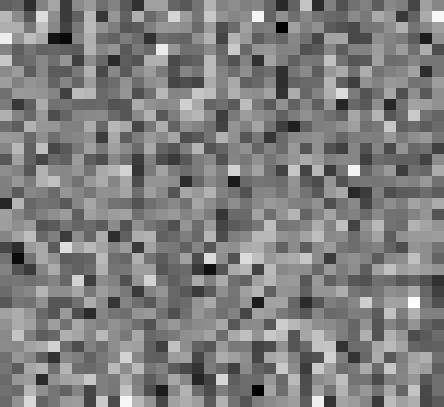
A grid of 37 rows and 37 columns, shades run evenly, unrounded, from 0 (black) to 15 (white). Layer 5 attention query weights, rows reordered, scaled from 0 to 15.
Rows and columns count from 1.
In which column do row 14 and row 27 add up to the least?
37
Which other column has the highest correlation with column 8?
14
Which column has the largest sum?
35
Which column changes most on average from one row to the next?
22
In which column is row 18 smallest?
30
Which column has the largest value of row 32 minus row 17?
27
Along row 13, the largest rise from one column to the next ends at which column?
10
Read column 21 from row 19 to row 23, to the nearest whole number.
7 6 6 8 10
